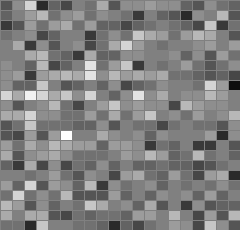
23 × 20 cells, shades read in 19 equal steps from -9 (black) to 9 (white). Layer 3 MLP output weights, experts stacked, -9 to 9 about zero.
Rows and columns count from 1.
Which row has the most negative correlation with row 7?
4
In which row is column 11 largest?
5
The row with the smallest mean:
17
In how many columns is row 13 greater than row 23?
7
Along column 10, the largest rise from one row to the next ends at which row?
11
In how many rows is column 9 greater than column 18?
11
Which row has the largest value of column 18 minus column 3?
23
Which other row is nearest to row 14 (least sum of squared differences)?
3
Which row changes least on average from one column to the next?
13
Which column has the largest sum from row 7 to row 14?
8
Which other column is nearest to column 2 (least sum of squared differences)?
15
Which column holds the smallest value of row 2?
16
